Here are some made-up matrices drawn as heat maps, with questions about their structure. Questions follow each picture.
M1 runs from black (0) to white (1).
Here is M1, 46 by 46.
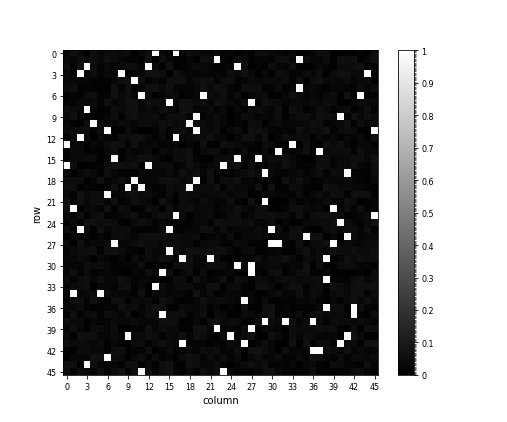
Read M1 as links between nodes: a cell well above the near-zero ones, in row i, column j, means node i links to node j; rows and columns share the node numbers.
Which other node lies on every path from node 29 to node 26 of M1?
node 41
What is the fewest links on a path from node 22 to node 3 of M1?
6
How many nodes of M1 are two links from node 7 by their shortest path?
5
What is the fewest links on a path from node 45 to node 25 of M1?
5
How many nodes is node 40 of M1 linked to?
3
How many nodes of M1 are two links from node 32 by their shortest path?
2
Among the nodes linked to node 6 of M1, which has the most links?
node 11
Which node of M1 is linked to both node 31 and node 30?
node 27
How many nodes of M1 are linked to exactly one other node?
12
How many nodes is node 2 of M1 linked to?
3
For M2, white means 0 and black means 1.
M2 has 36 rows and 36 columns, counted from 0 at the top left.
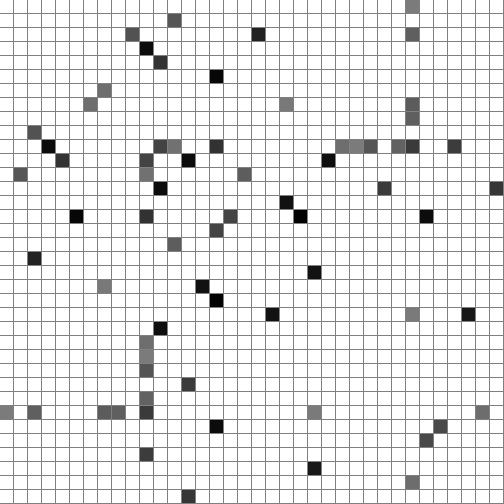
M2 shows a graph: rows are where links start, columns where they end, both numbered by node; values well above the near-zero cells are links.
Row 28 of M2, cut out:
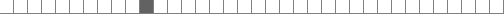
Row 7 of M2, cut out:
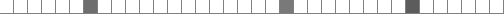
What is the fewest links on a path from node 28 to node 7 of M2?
3
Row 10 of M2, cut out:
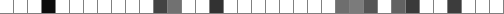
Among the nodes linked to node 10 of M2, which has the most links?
node 29
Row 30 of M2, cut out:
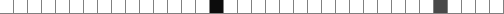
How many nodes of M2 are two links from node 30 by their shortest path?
4
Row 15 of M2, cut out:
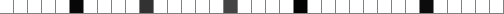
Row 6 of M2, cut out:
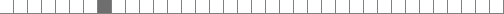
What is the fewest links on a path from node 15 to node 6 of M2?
4
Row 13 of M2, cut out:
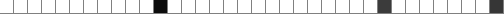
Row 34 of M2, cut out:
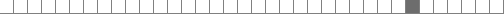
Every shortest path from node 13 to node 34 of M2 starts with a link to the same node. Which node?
node 11
